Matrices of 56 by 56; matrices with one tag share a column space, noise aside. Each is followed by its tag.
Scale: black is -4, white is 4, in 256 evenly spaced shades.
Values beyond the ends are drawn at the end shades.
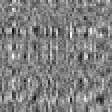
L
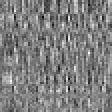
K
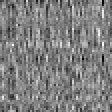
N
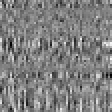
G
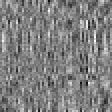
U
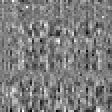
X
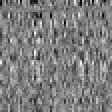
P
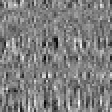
G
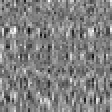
L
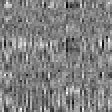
G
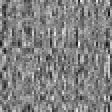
N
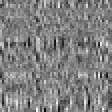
G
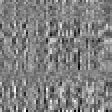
X
